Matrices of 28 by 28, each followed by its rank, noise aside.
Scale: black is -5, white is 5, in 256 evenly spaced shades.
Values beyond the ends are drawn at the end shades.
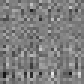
three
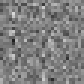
four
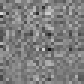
three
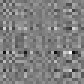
two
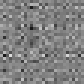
three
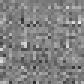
four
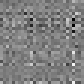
two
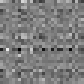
two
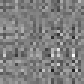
two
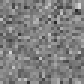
five
